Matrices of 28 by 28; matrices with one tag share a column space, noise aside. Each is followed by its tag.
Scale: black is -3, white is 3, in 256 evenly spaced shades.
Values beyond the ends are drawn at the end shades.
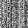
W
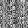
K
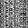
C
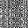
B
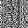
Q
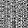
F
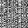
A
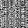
B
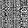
B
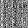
W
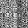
A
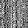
W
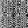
A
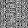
C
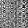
C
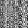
Q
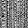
F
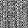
F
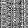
C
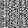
B
